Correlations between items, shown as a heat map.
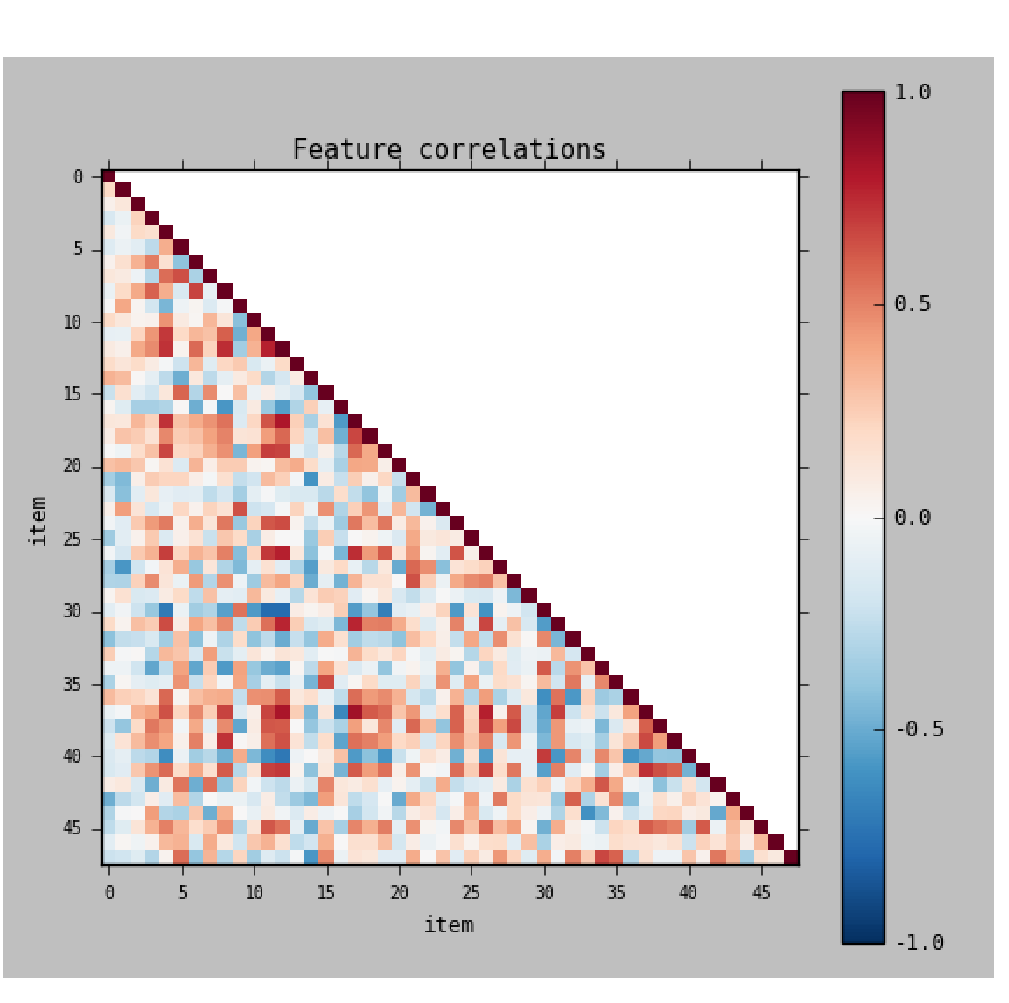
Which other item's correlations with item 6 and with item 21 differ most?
27
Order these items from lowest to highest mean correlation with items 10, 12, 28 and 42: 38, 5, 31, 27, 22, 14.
14, 22, 27, 5, 38, 31
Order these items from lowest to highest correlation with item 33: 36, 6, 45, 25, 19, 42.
25, 6, 45, 19, 36, 42
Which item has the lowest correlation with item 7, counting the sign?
44
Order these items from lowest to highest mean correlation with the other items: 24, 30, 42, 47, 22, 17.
30, 22, 42, 47, 24, 17
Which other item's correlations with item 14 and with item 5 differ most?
47
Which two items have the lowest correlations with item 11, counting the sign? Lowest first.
30, 40
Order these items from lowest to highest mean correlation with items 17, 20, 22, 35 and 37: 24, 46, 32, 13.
32, 46, 13, 24
